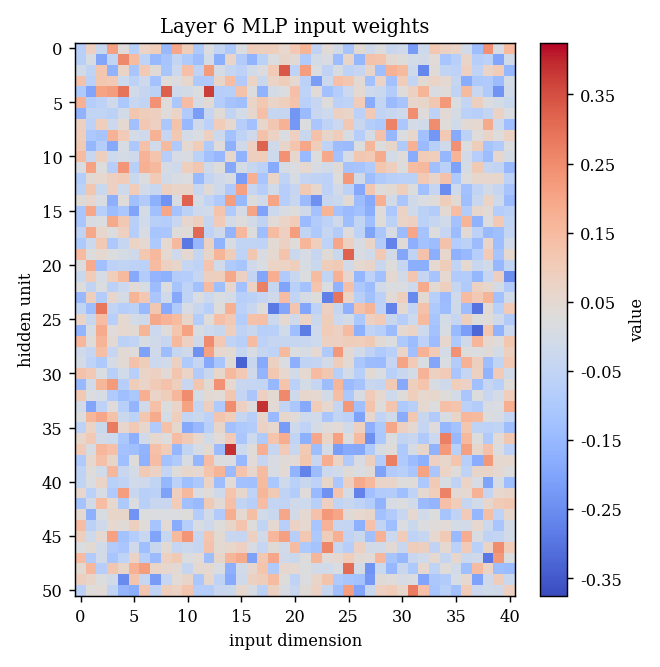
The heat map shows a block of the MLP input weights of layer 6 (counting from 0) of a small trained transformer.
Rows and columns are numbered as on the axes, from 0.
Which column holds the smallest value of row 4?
39
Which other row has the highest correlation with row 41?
14
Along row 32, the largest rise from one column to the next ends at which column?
6
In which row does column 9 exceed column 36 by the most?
26
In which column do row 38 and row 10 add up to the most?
23
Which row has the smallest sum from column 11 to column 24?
29
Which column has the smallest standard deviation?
16
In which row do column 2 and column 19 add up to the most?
2
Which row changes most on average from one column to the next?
24
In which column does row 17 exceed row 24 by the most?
18
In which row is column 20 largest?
17
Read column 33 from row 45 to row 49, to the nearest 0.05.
0.05 -0.05 0.05 -0.05 -0.1
